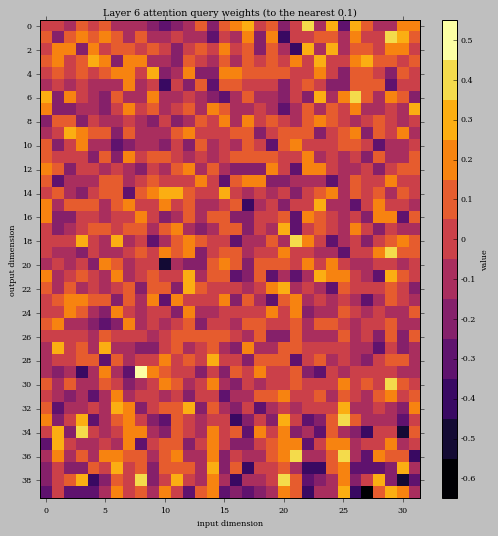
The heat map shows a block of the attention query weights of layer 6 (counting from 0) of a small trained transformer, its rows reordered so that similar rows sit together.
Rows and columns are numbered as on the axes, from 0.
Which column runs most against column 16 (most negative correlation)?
25
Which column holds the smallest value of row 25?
5
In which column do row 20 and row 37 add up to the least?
17
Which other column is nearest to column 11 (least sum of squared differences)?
14
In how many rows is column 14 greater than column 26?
19
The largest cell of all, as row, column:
29, 8
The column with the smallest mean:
27
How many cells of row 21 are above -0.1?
20
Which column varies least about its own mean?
13
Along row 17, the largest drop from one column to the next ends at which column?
21
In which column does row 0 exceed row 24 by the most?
22
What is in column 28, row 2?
0
